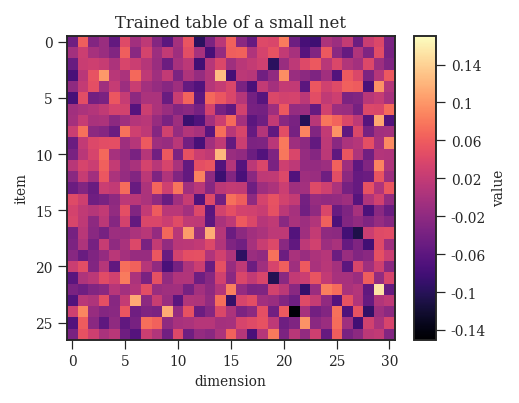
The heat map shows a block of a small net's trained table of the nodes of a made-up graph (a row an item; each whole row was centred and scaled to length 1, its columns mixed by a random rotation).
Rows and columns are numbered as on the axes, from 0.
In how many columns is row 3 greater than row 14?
16
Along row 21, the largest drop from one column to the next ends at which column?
19
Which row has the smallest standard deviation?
18
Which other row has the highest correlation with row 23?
3
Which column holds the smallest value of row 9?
12
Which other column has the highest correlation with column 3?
2
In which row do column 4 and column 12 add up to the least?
0
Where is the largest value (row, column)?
22, 29
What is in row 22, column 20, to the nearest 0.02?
0.02
